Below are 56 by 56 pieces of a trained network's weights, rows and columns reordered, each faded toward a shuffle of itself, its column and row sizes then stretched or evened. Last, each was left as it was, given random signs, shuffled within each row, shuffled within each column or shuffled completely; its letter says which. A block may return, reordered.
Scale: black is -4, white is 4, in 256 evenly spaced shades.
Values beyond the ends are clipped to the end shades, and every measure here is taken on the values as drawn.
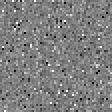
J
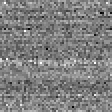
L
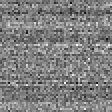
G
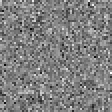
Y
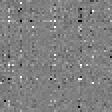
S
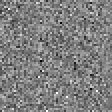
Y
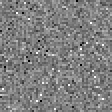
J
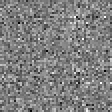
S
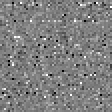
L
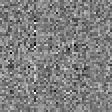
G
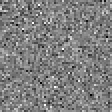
J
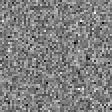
J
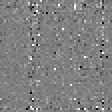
S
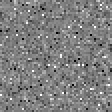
J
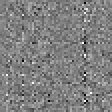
S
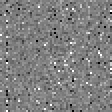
Y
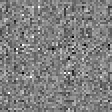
G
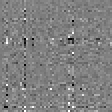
G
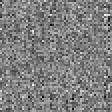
G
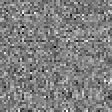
G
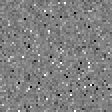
J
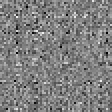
G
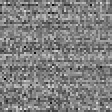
G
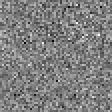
L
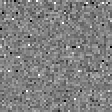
L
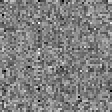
G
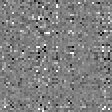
G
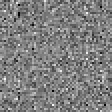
Y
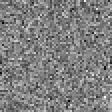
J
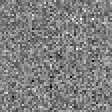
Y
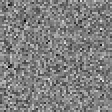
Y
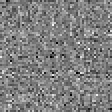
G
